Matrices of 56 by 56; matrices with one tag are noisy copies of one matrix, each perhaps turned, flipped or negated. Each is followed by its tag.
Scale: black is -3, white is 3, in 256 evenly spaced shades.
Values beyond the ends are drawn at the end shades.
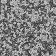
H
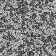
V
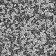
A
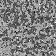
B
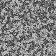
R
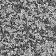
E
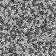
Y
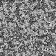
A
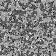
A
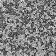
H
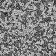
A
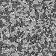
A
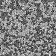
A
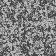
V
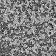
B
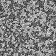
A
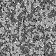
V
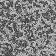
R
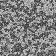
E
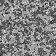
V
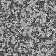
A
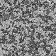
V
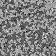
B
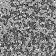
B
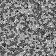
Y
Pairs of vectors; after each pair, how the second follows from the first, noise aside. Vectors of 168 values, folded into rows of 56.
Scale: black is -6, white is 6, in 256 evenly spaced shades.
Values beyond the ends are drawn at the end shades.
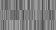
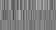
reversed, partly zeroed.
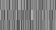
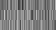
negated.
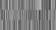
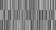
sign-scrambled.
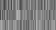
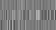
reversed, partly zeroed.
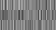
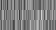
sign-scrambled.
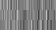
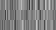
wrapped around, negated.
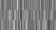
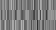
wrapped around, negated.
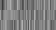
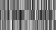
wrapped around, scaled up.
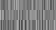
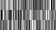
wrapped around, scaled up.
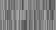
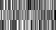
wrapped around, scaled up.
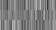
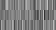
sign-scrambled.
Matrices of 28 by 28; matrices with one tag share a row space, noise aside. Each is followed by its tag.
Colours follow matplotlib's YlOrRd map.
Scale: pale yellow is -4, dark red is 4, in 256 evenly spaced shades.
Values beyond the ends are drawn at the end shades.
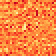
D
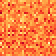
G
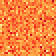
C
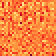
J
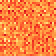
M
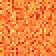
C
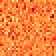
C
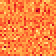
M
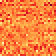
G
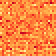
G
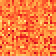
G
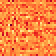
G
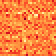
D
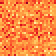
G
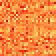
G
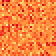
J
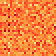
M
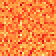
J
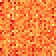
C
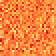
C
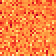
C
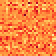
D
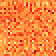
M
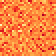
J
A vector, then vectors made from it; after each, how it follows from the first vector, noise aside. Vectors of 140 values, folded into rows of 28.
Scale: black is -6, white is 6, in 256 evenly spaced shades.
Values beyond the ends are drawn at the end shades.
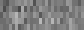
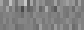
wrapped around, negated, partly zeroed.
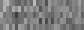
negated.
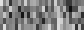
wrapped around, negated, scaled up.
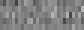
wrapped around, negated, partly zeroed.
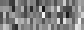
reversed, negated, scaled up.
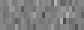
reversed, partly zeroed.
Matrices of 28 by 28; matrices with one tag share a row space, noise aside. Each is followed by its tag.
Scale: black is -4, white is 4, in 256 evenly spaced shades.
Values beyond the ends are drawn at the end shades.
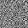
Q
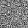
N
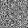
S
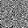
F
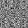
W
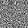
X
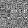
N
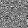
S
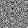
S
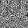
S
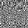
X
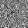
W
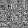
N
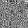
S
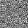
N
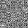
N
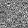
N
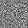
Q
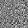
Q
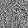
Q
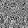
W
